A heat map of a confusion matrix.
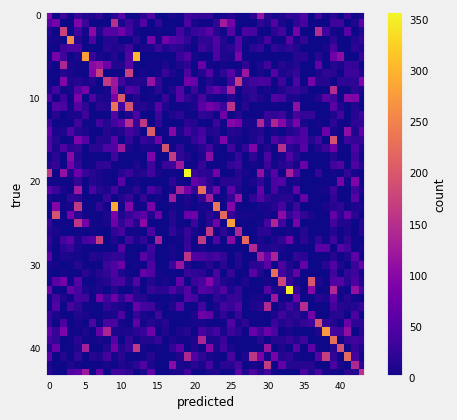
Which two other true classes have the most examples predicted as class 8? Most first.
38, 6
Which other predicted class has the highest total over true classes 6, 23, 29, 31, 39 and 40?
9
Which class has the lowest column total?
16
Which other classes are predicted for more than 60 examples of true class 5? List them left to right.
1, 12, 26, 39, 40
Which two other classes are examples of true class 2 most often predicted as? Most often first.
37, 6
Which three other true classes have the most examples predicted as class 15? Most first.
27, 24, 11
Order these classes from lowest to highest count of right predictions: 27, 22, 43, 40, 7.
22, 43, 7, 40, 27
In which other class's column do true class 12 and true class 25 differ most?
4
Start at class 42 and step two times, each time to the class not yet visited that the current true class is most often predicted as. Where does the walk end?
18
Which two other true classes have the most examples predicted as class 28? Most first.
41, 16
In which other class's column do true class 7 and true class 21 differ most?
11
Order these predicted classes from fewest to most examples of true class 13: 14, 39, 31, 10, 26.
14, 39, 10, 26, 31
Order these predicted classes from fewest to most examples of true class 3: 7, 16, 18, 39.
7, 39, 18, 16
